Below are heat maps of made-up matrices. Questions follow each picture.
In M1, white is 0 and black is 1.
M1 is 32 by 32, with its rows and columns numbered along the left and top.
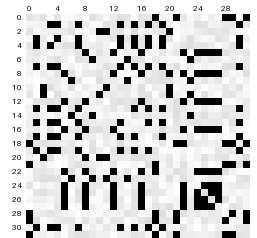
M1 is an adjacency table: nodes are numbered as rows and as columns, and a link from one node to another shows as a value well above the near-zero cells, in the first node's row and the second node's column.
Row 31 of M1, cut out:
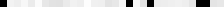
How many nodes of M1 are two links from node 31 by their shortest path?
1
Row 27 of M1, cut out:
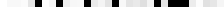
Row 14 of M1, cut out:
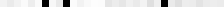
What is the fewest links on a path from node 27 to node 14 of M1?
5
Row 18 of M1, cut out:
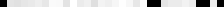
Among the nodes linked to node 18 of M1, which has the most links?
node 22
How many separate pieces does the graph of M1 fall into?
2
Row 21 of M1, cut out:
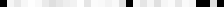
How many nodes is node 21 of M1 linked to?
5
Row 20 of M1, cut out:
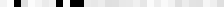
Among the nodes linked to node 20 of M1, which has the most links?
node 8
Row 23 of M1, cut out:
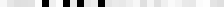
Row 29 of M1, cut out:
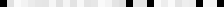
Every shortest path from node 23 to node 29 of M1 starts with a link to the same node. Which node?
node 11
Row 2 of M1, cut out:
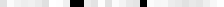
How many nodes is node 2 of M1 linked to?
3
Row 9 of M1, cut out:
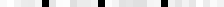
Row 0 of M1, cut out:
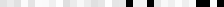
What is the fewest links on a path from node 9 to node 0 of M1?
7
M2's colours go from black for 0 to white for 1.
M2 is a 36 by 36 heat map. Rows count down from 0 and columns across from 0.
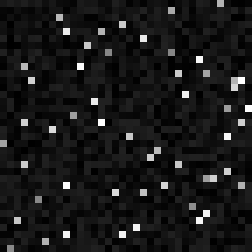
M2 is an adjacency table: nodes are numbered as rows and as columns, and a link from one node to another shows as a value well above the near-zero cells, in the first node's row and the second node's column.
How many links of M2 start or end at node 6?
2
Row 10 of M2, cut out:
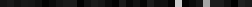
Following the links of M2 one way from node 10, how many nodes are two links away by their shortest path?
2
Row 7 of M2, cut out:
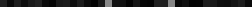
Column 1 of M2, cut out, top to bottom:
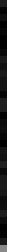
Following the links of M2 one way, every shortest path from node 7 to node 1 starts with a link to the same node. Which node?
node 15
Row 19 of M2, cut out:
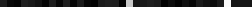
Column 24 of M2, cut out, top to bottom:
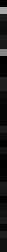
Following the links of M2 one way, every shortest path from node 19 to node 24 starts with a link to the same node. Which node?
node 18
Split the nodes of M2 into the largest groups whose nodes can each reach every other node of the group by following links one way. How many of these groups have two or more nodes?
5
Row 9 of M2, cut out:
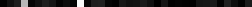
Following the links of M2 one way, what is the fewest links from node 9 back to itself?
3
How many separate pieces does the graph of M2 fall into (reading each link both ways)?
3
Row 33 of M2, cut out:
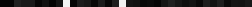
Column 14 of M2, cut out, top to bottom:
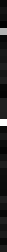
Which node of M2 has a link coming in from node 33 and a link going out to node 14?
node 17
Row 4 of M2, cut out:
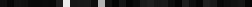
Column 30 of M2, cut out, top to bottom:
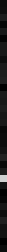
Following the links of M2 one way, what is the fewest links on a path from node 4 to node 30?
6
